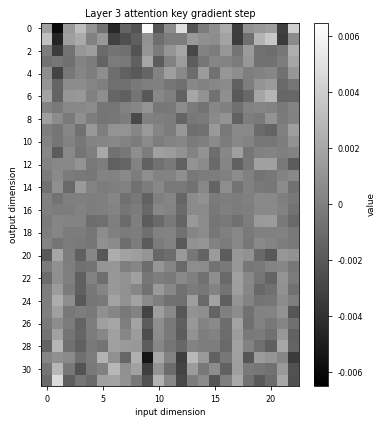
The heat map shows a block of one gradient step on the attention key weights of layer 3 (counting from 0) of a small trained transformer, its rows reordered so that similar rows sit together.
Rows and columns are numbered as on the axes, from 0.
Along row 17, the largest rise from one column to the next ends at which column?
13
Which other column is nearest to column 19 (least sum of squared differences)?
20
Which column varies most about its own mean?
1
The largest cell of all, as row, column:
0, 9
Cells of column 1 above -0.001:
25
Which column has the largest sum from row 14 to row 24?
6
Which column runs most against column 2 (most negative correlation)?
21
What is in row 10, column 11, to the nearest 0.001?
0
